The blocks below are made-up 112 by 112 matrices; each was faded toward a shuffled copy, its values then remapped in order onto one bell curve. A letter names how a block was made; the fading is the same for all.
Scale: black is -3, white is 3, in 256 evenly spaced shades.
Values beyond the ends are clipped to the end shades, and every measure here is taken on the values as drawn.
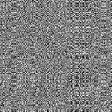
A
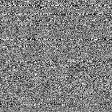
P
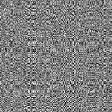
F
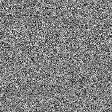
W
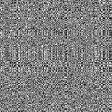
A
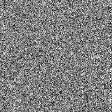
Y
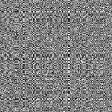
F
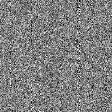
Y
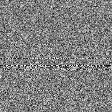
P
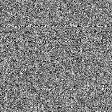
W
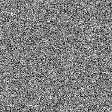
W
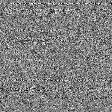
W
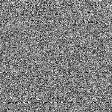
W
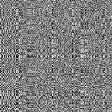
F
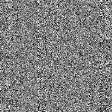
Y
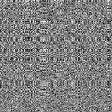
A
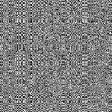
F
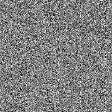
Y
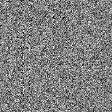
Y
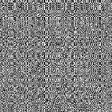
F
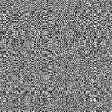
A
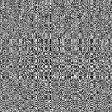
F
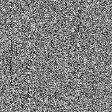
Y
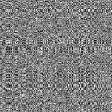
A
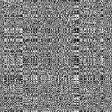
F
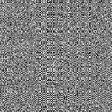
F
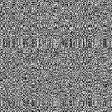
A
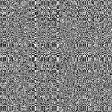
F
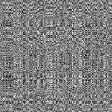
A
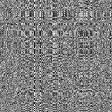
F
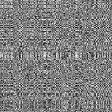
A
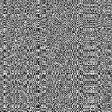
F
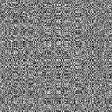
A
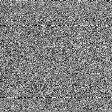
P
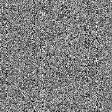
Y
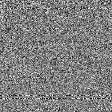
P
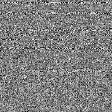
P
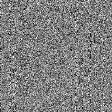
Y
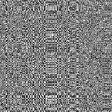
F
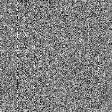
Y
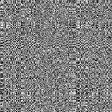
A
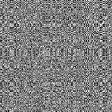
A
